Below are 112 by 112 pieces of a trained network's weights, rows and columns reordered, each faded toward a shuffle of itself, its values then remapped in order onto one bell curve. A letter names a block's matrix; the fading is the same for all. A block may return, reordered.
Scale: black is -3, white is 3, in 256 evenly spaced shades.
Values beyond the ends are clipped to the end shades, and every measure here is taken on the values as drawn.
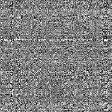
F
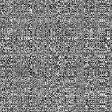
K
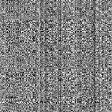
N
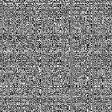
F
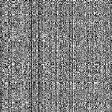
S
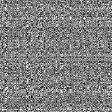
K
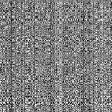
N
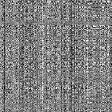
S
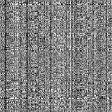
S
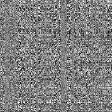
K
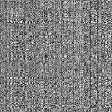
N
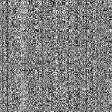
N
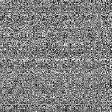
F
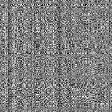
N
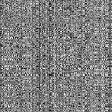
N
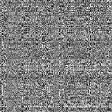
F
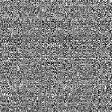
F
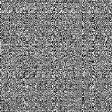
K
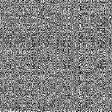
K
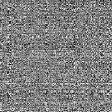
F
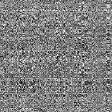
F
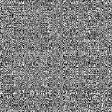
K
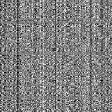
S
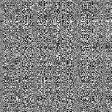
K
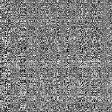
F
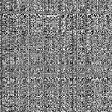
N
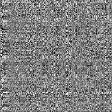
K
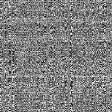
F
